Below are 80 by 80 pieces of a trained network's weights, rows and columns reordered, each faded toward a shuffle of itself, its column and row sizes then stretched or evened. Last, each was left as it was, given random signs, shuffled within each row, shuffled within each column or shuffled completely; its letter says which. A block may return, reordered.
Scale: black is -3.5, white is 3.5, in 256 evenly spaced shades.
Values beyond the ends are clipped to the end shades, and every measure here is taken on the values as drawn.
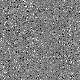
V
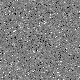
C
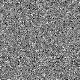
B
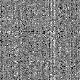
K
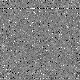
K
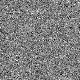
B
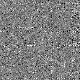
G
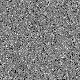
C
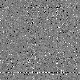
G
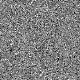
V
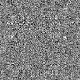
K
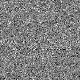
B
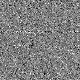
B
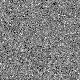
C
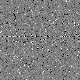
G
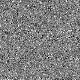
B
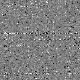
G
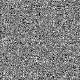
G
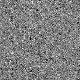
V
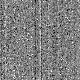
V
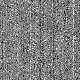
V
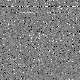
B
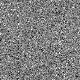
V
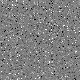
V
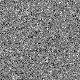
B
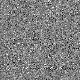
G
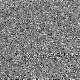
B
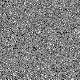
B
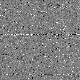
B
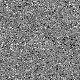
B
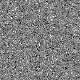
V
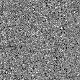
V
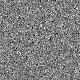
C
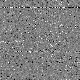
B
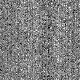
V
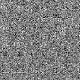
K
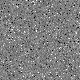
C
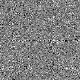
G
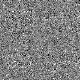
G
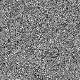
V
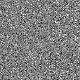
V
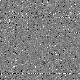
G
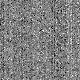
V
